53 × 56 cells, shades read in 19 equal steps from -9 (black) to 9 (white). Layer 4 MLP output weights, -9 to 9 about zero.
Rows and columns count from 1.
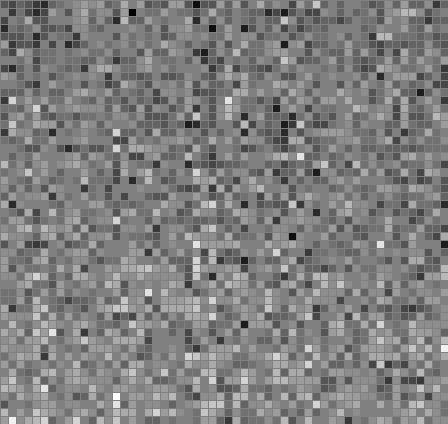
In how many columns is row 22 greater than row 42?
21
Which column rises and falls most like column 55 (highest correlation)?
5
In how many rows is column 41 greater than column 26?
18
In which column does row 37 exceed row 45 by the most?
19
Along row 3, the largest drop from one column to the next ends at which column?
25
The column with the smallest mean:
40
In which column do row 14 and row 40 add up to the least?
35
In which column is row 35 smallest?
27
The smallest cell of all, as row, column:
2, 17
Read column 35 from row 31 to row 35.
1 6 -2 0 -2
